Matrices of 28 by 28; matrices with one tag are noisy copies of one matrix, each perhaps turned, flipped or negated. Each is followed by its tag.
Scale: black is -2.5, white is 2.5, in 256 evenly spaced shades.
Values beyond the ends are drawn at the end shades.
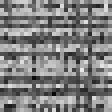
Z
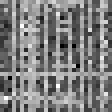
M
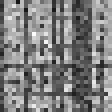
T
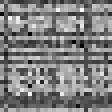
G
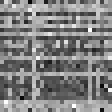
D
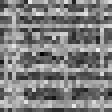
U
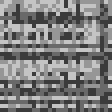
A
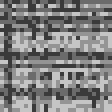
A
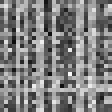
Z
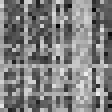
T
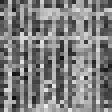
M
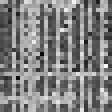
M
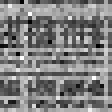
G
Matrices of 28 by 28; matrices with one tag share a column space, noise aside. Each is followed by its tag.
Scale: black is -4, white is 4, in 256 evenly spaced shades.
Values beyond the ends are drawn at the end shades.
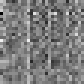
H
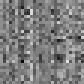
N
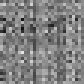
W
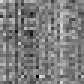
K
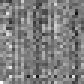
K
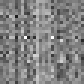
N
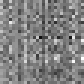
N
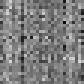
N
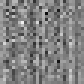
H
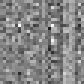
W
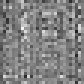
K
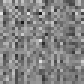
H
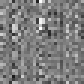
K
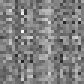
N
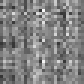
H
